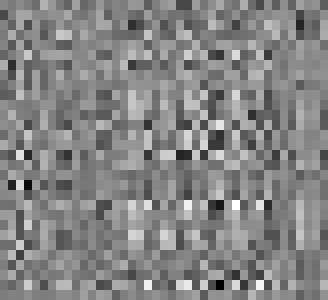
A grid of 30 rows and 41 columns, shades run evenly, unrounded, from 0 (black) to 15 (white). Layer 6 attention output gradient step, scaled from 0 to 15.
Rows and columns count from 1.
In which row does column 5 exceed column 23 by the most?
16
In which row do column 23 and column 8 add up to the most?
29
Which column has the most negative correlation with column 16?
2
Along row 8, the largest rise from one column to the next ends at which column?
3
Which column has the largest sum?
30
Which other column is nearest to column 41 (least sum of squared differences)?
37
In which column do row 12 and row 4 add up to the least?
32
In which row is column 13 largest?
13
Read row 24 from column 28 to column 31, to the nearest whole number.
10 9 10 10
